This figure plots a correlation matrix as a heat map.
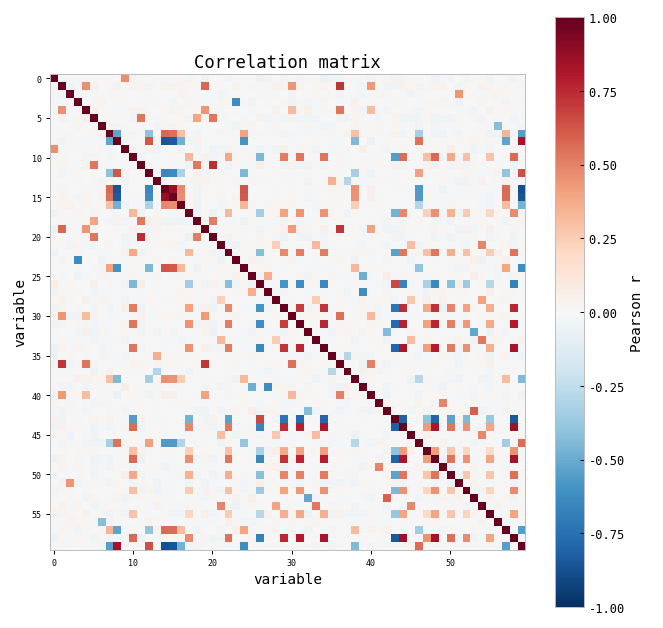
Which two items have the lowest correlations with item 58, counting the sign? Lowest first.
43, 26
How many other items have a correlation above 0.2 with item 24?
6
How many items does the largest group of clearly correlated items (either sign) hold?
15
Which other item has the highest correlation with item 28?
54
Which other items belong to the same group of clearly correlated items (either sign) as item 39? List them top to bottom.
25, 27
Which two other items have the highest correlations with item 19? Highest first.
36, 1
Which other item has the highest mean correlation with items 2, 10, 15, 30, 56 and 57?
14
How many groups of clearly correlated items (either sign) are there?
13
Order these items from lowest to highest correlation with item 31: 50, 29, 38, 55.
38, 55, 50, 29
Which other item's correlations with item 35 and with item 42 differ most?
53
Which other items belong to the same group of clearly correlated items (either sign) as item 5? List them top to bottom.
11, 18, 20
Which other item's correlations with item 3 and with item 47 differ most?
23
